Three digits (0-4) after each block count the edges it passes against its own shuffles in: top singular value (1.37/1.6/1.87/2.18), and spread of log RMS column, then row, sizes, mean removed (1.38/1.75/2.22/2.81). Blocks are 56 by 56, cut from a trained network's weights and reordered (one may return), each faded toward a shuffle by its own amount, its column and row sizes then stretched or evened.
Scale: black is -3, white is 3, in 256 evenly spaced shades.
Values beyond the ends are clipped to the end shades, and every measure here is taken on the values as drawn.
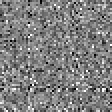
2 1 1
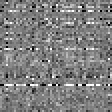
4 1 4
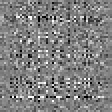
3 4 4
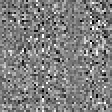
2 4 0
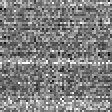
3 1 2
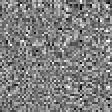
3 1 1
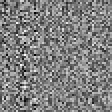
3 3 0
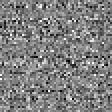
2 0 3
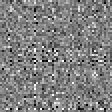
3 2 2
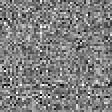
3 1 2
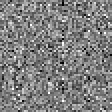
3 1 1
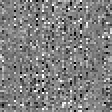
0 4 0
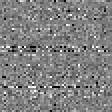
2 1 4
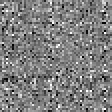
2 4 1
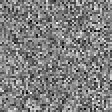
0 1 0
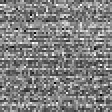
3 2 0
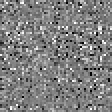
0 2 3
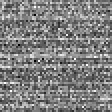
3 0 0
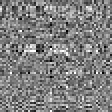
4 1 3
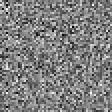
0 2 1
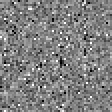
0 1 1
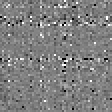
1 2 3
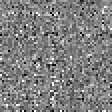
0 2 2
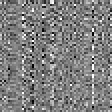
4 4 1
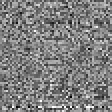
3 1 3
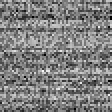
3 0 1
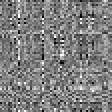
4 3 2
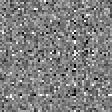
0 2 2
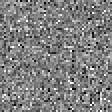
1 1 1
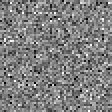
1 1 1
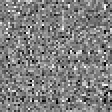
1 2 2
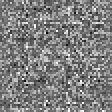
0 3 1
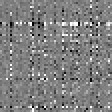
4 4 3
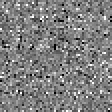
0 1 2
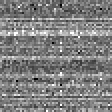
4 1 3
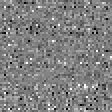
0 1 3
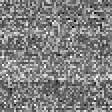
1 1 0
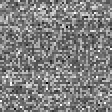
0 0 0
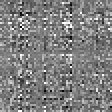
1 4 3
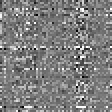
0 4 4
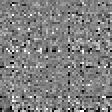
2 3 4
